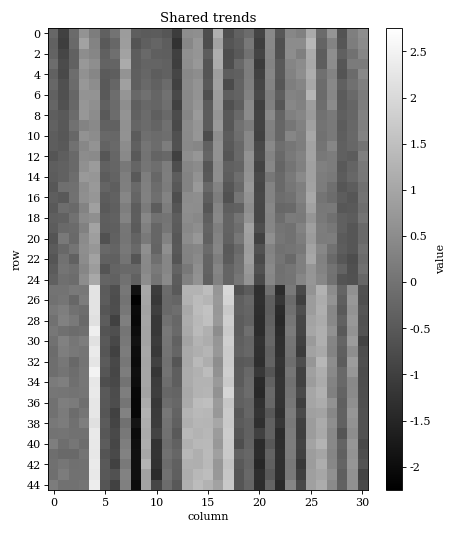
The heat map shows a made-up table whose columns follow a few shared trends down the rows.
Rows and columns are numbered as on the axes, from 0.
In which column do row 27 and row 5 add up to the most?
4
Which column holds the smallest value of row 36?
8
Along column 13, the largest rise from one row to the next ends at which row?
25
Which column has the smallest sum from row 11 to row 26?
20
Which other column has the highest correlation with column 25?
7
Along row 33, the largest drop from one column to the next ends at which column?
5
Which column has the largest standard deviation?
17
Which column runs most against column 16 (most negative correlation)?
11
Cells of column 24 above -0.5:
25
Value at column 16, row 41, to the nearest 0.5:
1
